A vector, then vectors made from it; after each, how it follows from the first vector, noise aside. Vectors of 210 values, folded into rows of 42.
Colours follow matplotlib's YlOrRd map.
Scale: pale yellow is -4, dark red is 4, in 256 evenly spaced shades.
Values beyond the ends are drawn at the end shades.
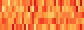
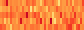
wrapped around, negated, partly zeroed.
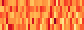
reversed.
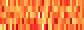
wrapped around, negated.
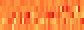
negated, partly zeroed.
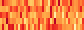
reversed.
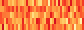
reversed.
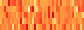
negated, partly zeroed.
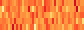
partly zeroed.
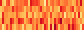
wrapped around, negated.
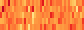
negated, partly zeroed.
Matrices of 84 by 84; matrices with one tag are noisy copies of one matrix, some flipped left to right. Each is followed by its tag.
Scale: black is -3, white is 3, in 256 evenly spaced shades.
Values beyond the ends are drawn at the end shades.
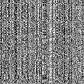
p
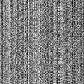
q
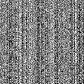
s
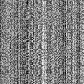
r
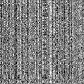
p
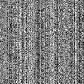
s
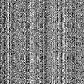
s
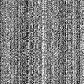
r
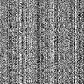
s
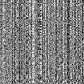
p
